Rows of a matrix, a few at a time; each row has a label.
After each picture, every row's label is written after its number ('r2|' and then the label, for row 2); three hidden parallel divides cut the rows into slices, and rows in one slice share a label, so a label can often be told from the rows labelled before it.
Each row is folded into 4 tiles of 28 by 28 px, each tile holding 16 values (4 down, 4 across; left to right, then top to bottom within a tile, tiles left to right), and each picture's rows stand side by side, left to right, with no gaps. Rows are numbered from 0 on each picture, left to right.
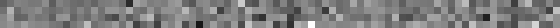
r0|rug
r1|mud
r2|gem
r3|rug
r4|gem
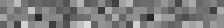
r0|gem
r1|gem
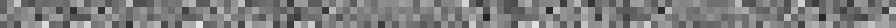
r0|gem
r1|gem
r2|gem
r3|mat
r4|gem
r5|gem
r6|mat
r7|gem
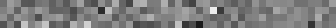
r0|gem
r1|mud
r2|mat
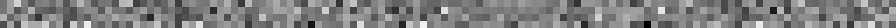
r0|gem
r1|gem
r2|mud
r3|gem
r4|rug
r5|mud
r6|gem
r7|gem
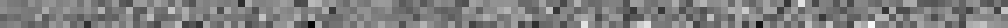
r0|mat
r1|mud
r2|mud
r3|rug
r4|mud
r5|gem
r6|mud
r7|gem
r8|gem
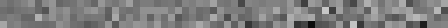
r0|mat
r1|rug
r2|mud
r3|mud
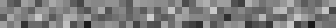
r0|mud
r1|mud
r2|mud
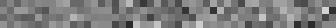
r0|mat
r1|gem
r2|mud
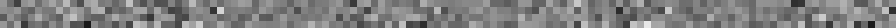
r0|mud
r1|gem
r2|rug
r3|mud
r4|rug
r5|gem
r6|mat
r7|mud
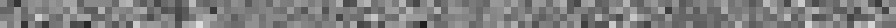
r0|mud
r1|gem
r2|rug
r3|mud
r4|mat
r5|mud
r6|mat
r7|gem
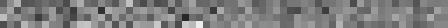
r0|gem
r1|gem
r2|rug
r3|mat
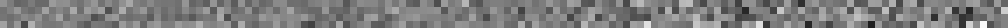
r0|mat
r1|rug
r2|mat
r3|mat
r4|rug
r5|gem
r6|gem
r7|mud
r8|gem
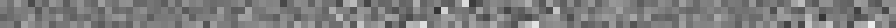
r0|rug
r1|rug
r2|rug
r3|gem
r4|gem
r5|mat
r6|rug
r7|gem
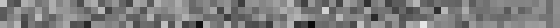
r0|mud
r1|mud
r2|mud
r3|gem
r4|rug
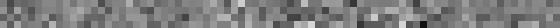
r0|mat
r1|rug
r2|gem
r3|mud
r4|rug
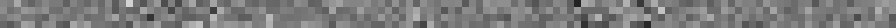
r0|rug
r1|gem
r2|rug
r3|mat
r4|mat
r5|mud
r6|mat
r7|rug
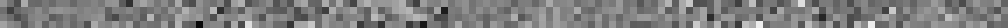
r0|mat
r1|mud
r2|gem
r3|mud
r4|rug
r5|mat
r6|gem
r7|gem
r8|rug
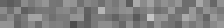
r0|mat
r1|mat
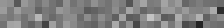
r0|mat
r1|mud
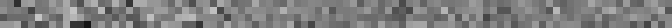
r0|mud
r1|mud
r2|mat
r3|rug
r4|rug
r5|mat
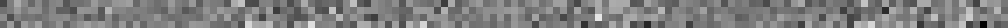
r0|rug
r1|rug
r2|gem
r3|gem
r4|mat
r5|mud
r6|rug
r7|gem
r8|mud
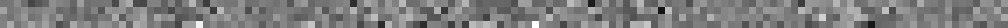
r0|rug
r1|gem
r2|rug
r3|mud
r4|gem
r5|gem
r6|mat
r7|mud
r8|mat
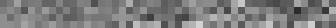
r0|rug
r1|gem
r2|gem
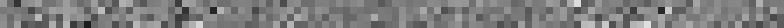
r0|mud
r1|gem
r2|mat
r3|mat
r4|rug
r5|gem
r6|mat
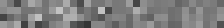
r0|mud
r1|rug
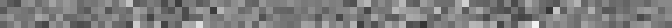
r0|mat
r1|gem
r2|rug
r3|mud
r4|gem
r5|rug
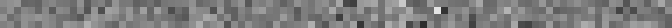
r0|rug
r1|rug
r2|rug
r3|mud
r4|mat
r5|rug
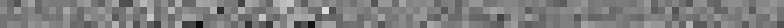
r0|mat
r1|mud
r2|mud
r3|mat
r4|mat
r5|rug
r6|mat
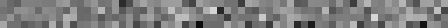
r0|mat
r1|mud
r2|mud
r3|mud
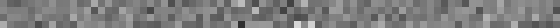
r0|mat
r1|mat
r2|gem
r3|rug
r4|mat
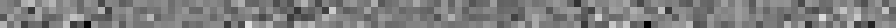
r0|mud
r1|mat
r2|gem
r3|rug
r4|rug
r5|mud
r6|mat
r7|mud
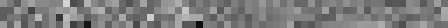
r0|mud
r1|mud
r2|mat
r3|rug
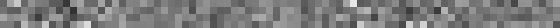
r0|gem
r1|mat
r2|mat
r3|gem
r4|rug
